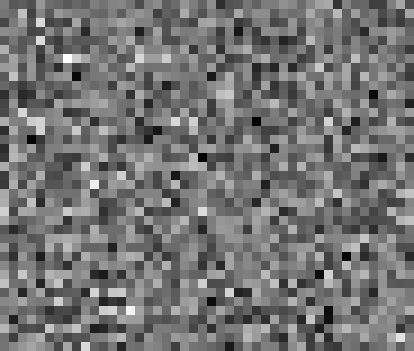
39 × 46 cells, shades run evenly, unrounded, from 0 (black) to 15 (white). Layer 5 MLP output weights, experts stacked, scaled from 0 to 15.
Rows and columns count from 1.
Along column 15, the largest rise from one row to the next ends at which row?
35
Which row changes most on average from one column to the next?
14
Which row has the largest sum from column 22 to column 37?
24
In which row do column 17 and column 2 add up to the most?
18
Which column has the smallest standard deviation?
21
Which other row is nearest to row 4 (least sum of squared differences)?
1
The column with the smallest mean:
42
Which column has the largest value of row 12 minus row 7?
26
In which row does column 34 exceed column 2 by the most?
29
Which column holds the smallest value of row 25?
8
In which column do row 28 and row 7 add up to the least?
5
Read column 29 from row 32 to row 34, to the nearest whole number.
9 10 9
